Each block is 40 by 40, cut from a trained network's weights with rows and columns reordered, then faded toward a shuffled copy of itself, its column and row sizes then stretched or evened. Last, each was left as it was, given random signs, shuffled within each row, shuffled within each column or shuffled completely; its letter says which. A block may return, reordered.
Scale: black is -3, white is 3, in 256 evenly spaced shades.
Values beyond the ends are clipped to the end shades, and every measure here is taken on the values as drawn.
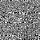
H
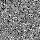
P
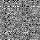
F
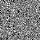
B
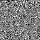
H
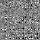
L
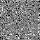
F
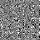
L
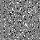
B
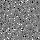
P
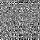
F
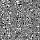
B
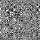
F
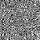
F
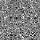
F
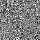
L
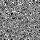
H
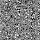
B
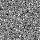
P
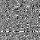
F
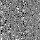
B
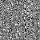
B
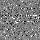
H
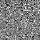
L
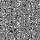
B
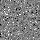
P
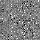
B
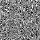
B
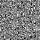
B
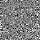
L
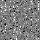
B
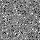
P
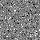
P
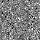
B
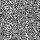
B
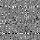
F
